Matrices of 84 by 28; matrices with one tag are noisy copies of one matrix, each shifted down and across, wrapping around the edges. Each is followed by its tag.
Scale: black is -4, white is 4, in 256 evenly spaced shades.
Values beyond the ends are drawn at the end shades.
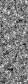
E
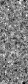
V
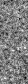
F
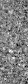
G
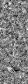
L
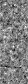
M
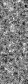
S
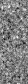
F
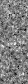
F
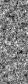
E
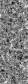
S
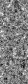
S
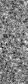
G
